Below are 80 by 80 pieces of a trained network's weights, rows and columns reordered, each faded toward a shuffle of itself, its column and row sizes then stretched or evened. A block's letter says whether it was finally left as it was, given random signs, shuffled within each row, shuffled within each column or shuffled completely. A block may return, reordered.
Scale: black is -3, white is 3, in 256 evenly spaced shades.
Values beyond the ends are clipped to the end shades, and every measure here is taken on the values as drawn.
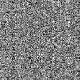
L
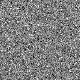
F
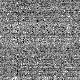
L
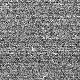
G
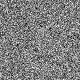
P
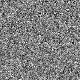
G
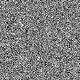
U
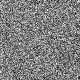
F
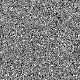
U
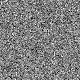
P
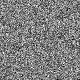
P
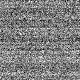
L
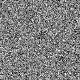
U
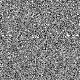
U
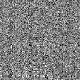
L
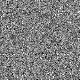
U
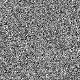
F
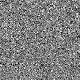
G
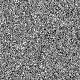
P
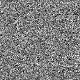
U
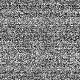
L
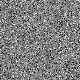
F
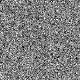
U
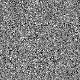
U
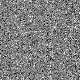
F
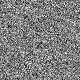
P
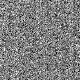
F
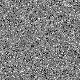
G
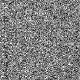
L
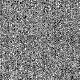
F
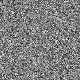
U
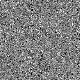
F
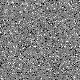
G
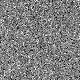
P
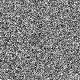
P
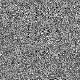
U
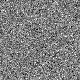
P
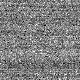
G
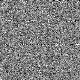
G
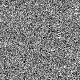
F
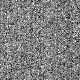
F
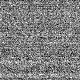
G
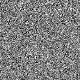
U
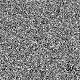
G
